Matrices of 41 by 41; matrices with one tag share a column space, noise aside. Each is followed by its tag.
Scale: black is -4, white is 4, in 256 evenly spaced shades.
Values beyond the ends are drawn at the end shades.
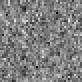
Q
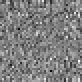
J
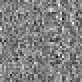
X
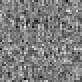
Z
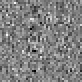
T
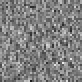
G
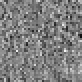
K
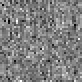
Z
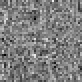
X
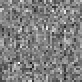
G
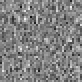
T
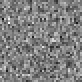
T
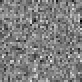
Z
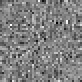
Z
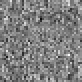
X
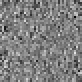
J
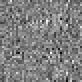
Z
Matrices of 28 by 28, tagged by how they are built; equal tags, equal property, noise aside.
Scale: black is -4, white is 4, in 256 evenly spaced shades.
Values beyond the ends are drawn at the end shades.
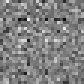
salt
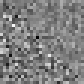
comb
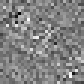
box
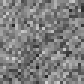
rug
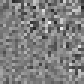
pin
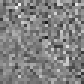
pin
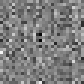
salt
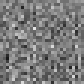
salt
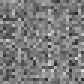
salt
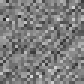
rug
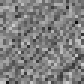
rug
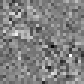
box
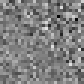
pin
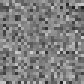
salt
